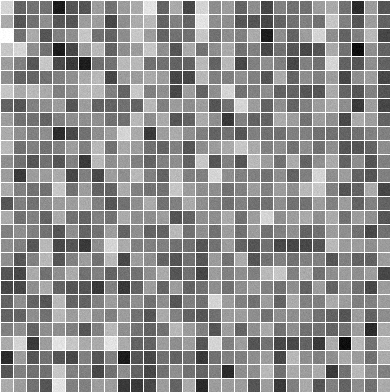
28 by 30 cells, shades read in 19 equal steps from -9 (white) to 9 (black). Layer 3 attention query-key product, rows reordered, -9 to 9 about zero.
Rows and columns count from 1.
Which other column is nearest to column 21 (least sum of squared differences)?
23
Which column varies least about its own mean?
13
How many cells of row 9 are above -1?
15
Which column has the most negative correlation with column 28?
12
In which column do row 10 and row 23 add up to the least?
10
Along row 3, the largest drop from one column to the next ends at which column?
22
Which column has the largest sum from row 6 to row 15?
30
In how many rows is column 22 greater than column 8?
14
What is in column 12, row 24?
2
